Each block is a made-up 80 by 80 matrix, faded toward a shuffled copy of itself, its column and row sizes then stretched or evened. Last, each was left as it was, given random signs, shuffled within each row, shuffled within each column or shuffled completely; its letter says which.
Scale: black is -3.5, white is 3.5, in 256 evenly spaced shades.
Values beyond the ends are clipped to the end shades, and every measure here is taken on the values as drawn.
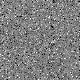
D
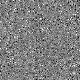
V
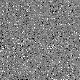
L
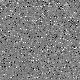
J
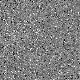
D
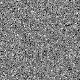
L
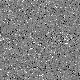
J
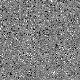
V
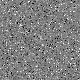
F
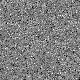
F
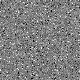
D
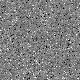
F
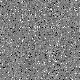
L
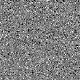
V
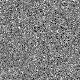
D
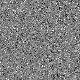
D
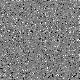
L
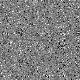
L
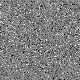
J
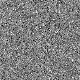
D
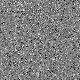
D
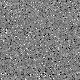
J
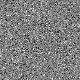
L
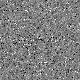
J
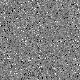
L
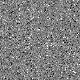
V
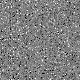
D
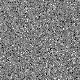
D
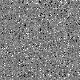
V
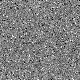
F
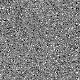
L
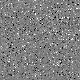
L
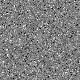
F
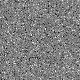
F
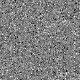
D
